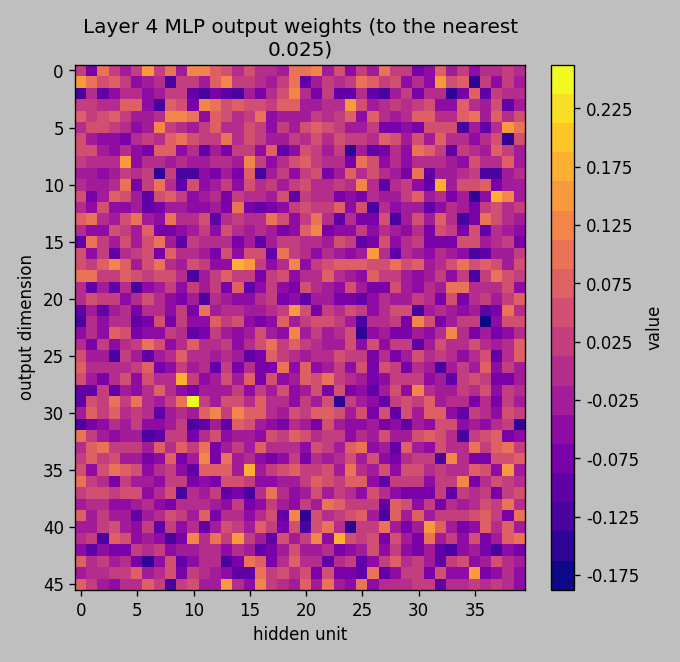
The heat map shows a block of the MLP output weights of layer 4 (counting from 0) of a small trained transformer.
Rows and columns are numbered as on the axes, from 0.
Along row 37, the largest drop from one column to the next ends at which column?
9
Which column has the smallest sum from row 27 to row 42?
27
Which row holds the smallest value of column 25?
23
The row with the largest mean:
17
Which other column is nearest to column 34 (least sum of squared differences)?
28
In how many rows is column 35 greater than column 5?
26
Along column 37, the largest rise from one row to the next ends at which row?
11
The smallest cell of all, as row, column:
22, 36
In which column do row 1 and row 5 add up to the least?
35
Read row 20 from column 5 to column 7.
0 0.05 0
